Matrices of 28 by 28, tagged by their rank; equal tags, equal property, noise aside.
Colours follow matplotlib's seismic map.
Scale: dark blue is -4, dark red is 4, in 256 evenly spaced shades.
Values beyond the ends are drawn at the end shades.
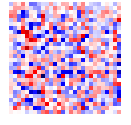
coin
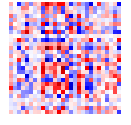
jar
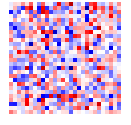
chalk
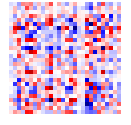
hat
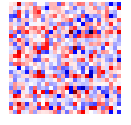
chalk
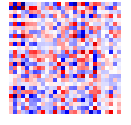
jar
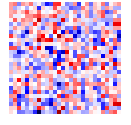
chalk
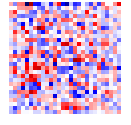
coin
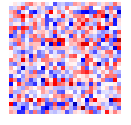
chalk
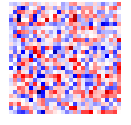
coin
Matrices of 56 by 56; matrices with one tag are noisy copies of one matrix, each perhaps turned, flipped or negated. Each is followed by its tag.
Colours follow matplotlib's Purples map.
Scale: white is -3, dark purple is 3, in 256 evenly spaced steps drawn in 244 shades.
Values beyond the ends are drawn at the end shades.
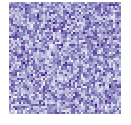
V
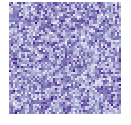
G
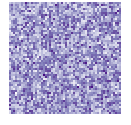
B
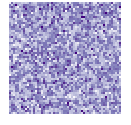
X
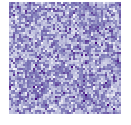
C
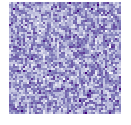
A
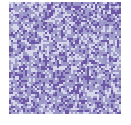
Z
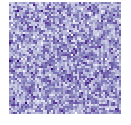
V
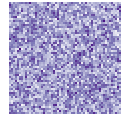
C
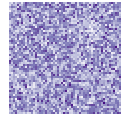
C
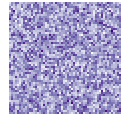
B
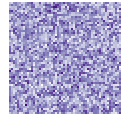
Z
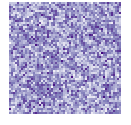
C
